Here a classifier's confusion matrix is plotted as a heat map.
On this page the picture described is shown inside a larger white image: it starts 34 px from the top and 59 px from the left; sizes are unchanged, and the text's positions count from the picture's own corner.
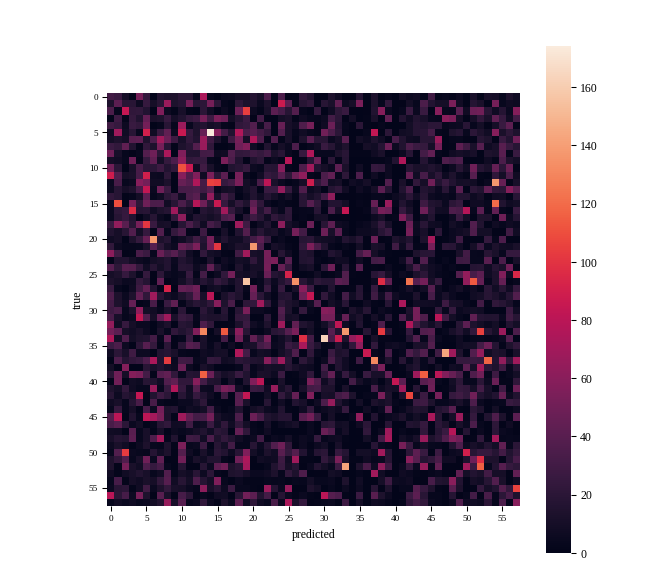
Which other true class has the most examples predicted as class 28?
12
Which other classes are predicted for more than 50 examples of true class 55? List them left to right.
13, 22, 25, 57
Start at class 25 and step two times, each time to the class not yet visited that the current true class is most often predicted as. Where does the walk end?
8
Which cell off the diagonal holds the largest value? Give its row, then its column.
5, 14
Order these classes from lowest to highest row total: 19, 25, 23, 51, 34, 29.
23, 19, 29, 25, 51, 34
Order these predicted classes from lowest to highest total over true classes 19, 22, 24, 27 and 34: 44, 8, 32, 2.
44, 2, 32, 8
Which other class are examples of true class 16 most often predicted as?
3
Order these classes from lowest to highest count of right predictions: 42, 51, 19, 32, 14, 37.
19, 51, 14, 32, 42, 37
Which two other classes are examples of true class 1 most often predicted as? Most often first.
24, 8
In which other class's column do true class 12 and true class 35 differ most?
54
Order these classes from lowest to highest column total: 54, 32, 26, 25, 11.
26, 32, 25, 11, 54
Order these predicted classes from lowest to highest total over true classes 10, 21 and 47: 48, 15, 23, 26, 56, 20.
26, 23, 56, 48, 15, 20
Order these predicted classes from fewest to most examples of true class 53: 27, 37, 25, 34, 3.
34, 3, 25, 27, 37
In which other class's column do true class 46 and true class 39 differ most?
13
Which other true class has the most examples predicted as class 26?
51
